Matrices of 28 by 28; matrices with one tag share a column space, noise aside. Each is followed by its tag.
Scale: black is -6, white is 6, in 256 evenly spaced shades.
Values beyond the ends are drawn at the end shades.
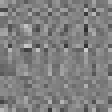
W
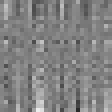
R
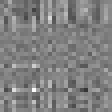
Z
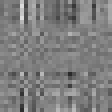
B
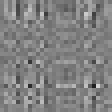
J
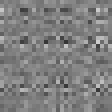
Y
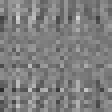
Z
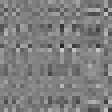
W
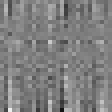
R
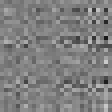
Y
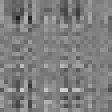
Z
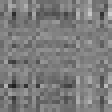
J
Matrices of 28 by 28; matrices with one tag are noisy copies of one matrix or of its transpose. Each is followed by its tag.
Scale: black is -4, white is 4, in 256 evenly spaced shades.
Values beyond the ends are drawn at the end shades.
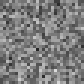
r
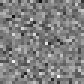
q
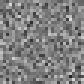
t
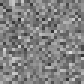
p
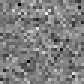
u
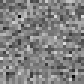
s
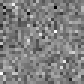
p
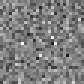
r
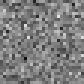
p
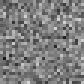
r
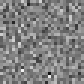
t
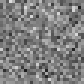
u
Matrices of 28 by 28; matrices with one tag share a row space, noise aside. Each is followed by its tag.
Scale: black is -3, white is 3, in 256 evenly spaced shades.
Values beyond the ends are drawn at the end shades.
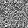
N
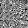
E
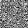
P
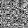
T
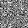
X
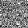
P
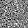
N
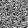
T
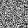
P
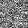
E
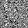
N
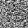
T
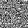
P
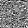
T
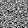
X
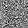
N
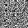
N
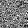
P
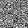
X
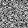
X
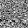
T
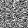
T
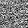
E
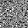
X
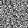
X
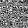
E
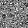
E
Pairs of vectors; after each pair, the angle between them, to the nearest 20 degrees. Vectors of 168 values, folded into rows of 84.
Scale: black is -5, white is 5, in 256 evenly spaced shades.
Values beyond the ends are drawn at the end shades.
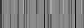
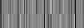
20 degrees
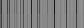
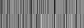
40 degrees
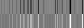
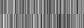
100 degrees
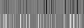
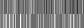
40 degrees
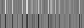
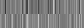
140 degrees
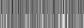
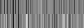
60 degrees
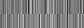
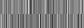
160 degrees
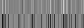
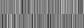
60 degrees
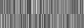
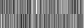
40 degrees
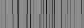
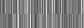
140 degrees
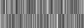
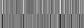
60 degrees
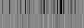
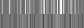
160 degrees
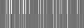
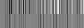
140 degrees
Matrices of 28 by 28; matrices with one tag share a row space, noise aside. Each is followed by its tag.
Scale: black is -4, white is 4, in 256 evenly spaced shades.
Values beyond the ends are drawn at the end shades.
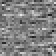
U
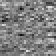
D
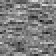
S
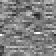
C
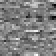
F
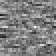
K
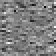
U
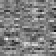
F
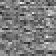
D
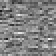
S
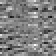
S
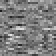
S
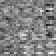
D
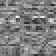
F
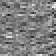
U
